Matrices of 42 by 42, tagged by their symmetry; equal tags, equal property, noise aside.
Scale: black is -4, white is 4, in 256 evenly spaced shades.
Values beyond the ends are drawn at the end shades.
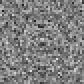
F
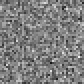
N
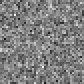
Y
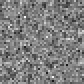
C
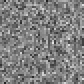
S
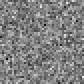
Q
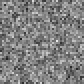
Y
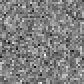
C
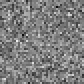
C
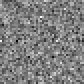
N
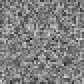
F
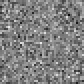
C
